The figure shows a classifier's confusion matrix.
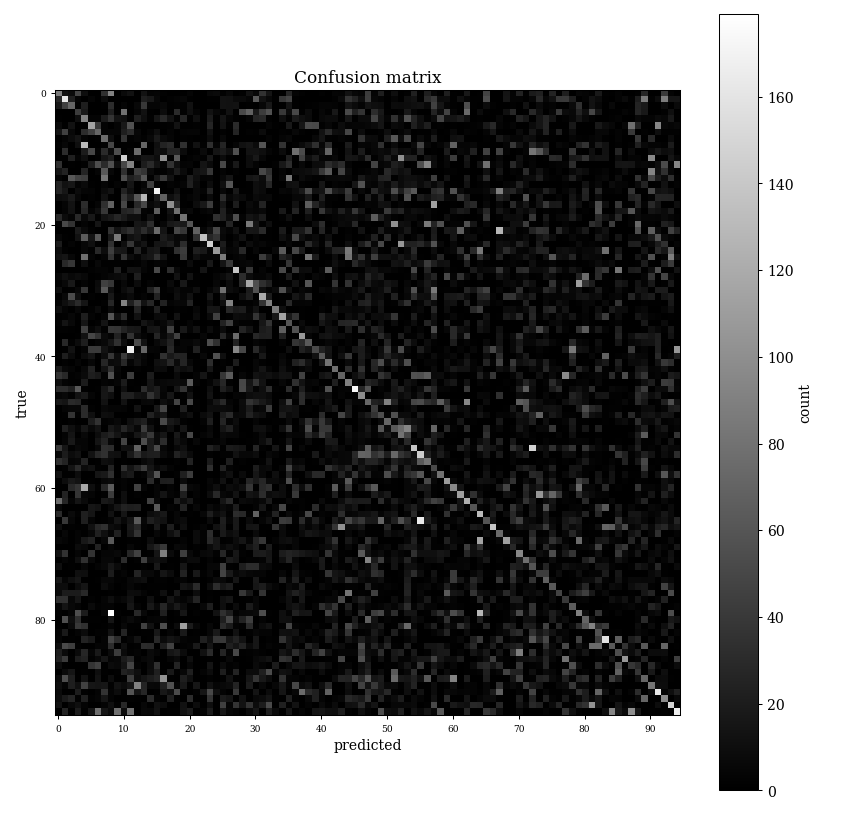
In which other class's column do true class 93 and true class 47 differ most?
81
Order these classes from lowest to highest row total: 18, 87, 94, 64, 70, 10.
87, 64, 18, 70, 10, 94
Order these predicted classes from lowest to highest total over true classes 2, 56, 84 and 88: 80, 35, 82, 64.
64, 80, 35, 82
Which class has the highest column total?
8
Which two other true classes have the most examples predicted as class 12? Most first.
90, 9
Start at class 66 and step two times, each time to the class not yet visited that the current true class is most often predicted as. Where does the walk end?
77
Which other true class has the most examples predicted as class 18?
10
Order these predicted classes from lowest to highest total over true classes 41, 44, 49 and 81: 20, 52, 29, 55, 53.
55, 52, 29, 20, 53
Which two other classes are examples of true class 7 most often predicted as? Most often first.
51, 53
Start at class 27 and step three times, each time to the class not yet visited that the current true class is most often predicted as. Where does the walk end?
16
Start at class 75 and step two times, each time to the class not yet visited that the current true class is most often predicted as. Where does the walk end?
89
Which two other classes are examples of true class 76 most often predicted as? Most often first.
44, 59
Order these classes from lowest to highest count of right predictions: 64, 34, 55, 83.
34, 64, 55, 83
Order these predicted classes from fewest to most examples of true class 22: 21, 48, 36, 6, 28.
28, 48, 21, 36, 6
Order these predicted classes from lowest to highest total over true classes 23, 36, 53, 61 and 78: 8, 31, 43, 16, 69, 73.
43, 69, 31, 16, 8, 73
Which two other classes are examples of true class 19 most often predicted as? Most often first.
48, 27
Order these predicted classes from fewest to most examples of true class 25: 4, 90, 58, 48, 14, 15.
14, 58, 15, 48, 90, 4
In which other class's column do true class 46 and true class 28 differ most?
80
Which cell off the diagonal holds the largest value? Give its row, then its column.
79, 8
